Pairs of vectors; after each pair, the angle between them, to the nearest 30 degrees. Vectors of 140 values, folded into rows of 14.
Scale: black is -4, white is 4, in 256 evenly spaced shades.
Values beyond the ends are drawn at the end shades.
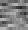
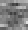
120 degrees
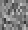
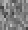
120 degrees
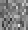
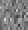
120 degrees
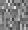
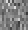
30 degrees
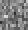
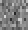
60 degrees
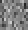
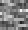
60 degrees
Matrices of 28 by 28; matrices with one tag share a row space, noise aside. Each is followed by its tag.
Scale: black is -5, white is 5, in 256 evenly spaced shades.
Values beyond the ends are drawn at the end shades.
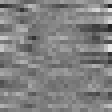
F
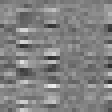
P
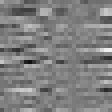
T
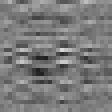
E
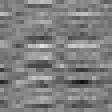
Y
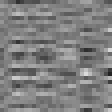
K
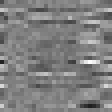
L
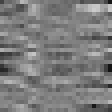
F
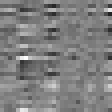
P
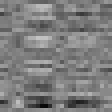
Y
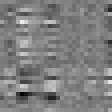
P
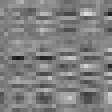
K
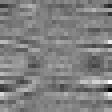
F
